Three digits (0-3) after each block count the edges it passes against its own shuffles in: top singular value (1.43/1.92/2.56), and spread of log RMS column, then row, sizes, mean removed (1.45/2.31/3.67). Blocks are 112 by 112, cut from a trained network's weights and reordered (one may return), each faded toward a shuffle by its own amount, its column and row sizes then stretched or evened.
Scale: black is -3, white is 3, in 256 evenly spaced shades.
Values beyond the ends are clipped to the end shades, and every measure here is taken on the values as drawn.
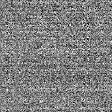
1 2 1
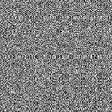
3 1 1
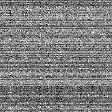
3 2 0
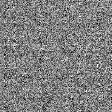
0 2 0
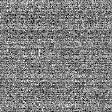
2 2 0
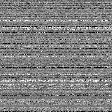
3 0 3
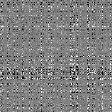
1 3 3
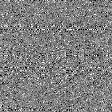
2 0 2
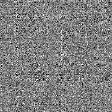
0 2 1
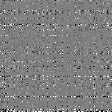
1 2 3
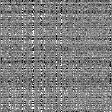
3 3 1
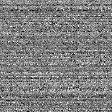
2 1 2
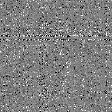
1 2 2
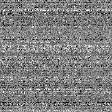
2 2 2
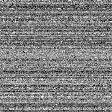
3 0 2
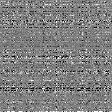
2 2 3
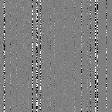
2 3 0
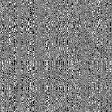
3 3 1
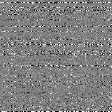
2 1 3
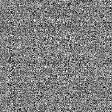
0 2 1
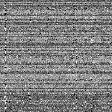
3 1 0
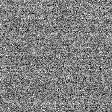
0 0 1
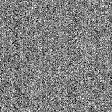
1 0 0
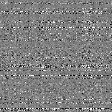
1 1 3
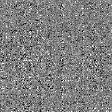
0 2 2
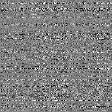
0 2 3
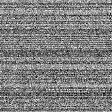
3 1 1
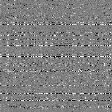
3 1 3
